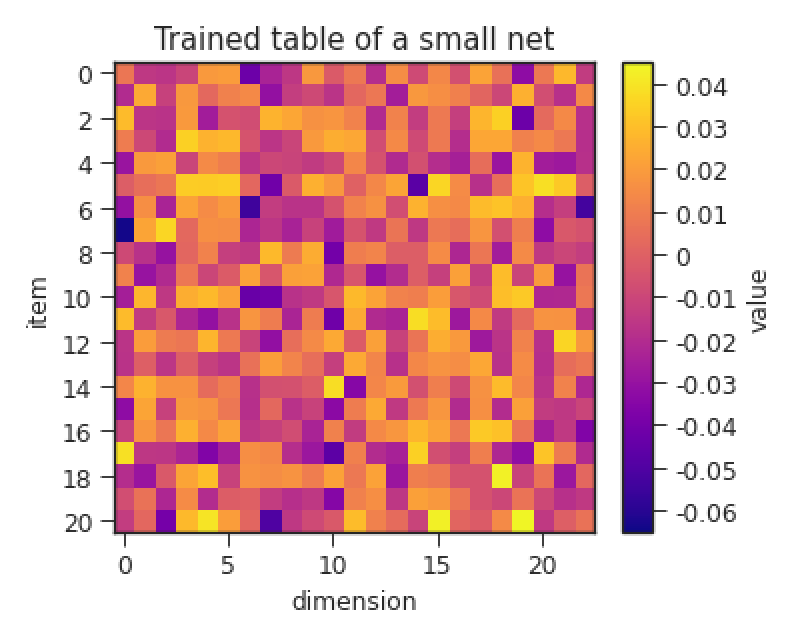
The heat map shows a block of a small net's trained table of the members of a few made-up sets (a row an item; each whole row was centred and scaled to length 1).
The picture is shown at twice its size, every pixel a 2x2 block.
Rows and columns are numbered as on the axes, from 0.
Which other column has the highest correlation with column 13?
5
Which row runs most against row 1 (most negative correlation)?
2
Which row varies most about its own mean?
6
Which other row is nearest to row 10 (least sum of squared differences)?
20
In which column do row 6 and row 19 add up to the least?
22
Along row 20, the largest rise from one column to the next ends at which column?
3
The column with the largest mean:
15
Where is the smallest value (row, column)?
7, 0
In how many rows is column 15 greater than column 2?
18
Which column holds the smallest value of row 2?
19
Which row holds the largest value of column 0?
17
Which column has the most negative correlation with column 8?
1
